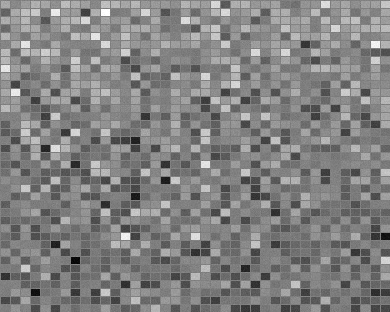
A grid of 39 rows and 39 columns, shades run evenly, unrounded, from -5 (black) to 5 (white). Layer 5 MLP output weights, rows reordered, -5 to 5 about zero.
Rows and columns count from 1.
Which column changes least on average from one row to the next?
19
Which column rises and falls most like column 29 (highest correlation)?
6
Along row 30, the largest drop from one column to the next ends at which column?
14
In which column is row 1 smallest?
23
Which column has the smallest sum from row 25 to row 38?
38
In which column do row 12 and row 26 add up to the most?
2
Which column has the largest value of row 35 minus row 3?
5
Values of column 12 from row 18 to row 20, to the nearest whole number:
-2 1 1
